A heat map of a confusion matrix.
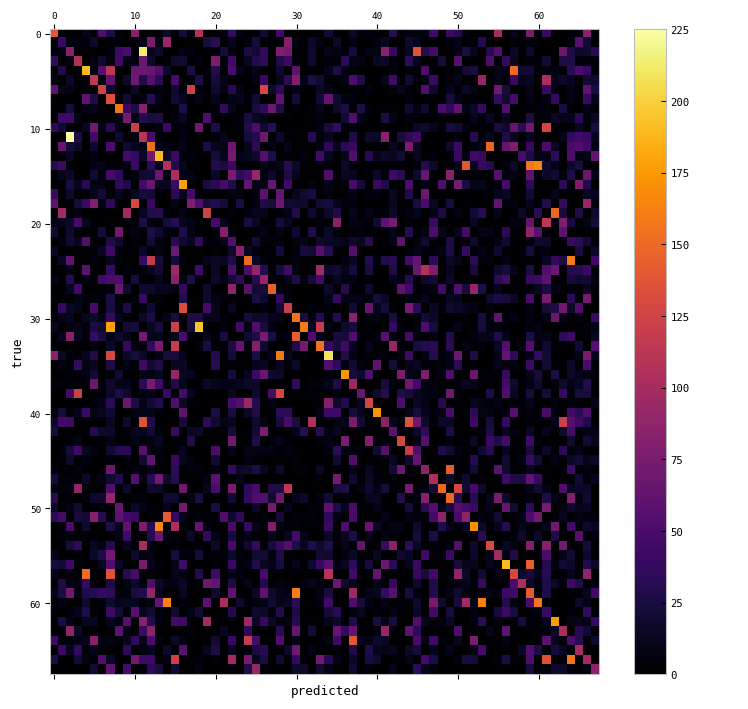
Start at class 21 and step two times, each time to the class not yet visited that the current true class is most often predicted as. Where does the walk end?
30
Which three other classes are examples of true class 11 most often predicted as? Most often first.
2, 41, 26
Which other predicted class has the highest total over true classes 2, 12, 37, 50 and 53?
11
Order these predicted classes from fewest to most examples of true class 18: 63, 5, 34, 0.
34, 63, 0, 5
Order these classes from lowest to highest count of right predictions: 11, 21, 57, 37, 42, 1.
1, 42, 21, 37, 11, 57
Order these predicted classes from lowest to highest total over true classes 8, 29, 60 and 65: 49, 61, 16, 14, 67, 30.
67, 61, 49, 30, 14, 16
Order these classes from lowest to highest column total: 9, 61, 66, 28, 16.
9, 16, 28, 66, 61
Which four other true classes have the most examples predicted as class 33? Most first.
31, 25, 66, 23
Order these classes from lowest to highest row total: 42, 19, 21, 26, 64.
42, 21, 19, 26, 64
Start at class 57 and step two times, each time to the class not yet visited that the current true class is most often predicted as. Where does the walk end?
7
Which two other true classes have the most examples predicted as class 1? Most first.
19, 12
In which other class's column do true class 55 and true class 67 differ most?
25
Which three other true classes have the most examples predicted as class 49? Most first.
46, 15, 38
